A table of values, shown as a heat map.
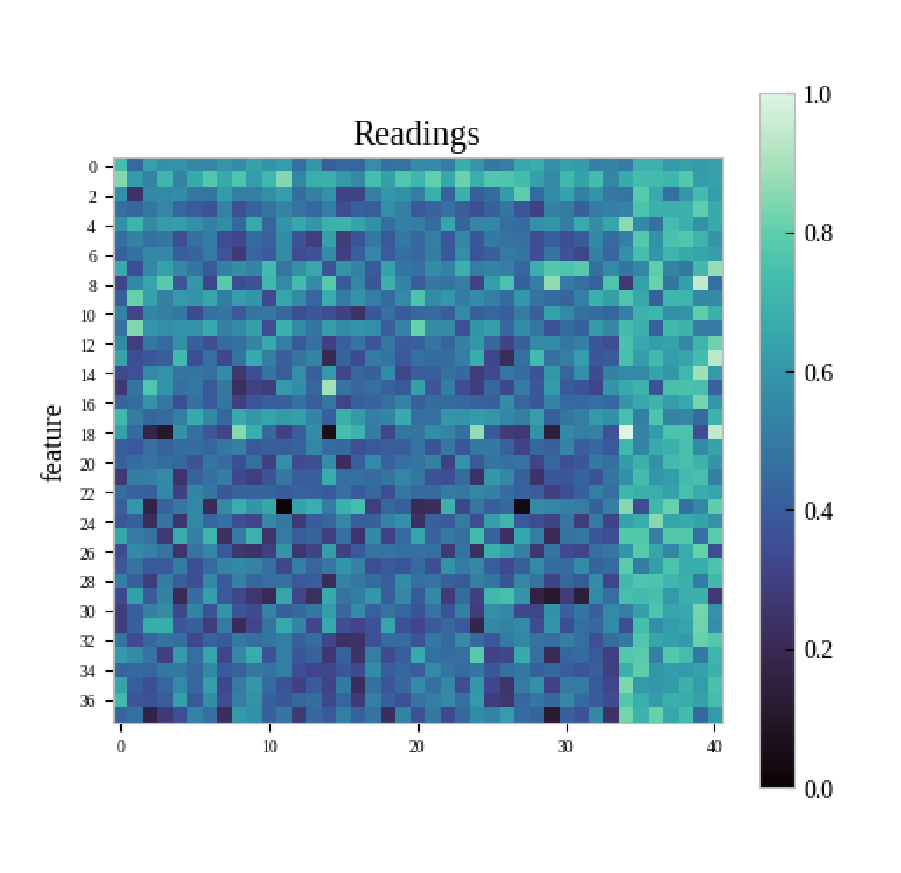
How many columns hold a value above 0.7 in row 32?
3
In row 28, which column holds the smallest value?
14
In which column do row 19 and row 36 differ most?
0
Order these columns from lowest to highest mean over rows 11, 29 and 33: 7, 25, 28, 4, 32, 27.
28, 7, 4, 32, 25, 27
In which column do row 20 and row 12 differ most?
10
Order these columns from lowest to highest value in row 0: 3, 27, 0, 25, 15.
15, 25, 3, 27, 0
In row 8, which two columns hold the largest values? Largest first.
39, 29
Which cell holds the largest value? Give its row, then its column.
18, 34
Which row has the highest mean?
1
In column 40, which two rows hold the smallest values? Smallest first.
29, 26
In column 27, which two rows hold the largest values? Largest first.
2, 1
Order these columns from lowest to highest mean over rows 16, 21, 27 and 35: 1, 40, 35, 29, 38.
29, 1, 35, 40, 38
